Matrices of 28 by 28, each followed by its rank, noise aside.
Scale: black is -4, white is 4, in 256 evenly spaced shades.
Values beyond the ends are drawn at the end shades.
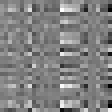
one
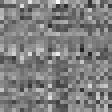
four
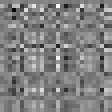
two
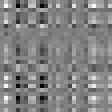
one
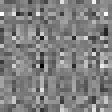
three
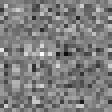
four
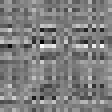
two
